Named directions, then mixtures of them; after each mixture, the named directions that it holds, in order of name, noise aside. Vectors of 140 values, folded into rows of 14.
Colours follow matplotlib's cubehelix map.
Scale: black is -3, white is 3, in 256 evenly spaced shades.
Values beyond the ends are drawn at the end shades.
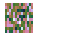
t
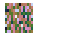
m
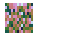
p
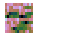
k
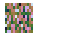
m.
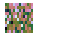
m, p.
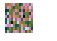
m, t.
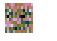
k, m, t.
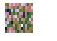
m, p.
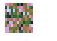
k, p.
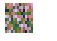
m.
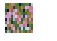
k, m, t.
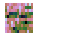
k.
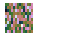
m.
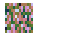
m.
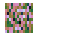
t.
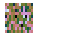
m.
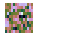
k, p, t.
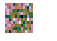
k, m, t.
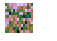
k, p.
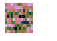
k, m, t.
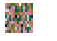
m.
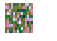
t.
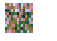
k, m, p.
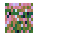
k, m, p.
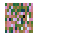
t.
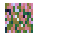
m, p.
